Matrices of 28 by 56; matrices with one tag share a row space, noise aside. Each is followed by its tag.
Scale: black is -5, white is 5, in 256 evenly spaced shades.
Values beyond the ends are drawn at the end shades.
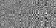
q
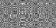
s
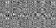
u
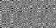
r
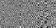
q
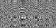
s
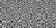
r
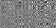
q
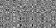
u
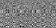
u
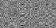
s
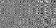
q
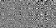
q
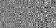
q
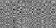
u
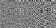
q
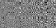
q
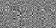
u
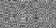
s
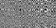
q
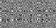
r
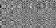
r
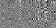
q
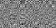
s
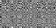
r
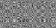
u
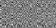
r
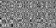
r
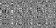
r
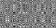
u
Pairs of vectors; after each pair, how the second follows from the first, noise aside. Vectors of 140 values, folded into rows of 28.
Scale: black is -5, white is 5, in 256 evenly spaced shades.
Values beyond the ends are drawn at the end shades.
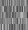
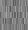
reversed, shrunk.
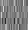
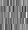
reversed.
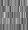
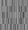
reversed, negated, shrunk.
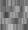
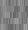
negated, shrunk.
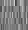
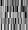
wrapped around, negated, scaled up.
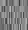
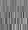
partly zeroed.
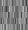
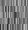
shuffled.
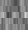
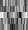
reversed, scaled up.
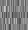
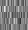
copied.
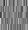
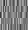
copied.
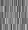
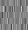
partly zeroed.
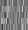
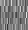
shuffled.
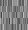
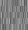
negated, shrunk.
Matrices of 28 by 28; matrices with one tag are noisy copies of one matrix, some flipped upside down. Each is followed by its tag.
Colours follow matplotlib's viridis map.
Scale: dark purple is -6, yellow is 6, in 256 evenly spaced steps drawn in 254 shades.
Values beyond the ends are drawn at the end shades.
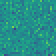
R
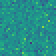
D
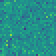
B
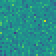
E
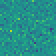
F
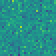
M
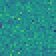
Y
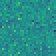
Y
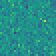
E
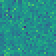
B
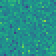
E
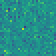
B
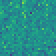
D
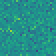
F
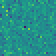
B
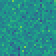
M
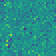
B
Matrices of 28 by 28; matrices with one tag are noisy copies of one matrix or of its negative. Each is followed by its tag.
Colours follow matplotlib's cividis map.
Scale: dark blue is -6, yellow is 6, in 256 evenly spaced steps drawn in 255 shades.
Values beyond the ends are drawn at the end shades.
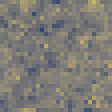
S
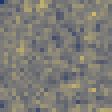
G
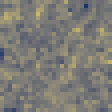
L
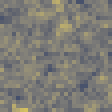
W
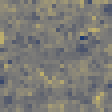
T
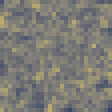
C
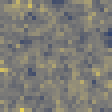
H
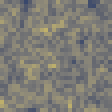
S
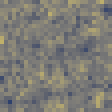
T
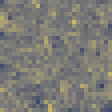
C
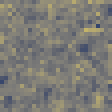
T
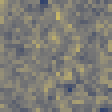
G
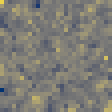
C
